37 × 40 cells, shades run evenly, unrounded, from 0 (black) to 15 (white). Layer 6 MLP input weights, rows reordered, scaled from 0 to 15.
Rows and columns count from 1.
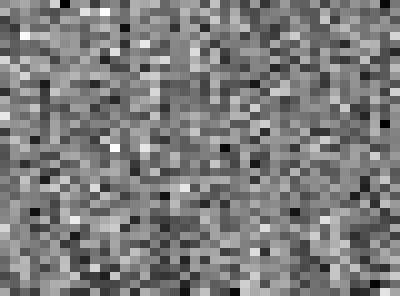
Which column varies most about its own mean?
11
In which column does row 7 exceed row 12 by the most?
12
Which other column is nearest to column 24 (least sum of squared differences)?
14
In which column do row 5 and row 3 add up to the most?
3
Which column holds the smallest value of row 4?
13
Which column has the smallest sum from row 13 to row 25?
37
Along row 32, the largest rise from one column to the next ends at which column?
28
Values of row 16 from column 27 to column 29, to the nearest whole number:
12 8 6
